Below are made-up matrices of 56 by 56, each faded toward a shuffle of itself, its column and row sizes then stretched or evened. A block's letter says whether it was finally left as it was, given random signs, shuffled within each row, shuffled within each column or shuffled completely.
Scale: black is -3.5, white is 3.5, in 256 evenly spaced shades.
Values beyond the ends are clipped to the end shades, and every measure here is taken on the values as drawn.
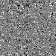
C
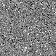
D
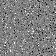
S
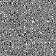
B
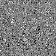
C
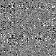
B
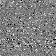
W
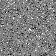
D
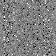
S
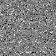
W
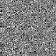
B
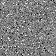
D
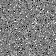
D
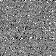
W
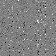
S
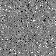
W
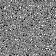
W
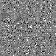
B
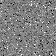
D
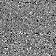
W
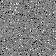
D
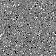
W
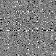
B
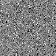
S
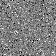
D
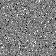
D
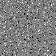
S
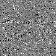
C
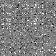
B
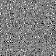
B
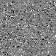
W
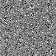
S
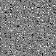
C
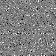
W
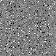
S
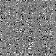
B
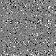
B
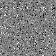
C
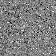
W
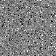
C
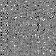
B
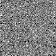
C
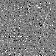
C
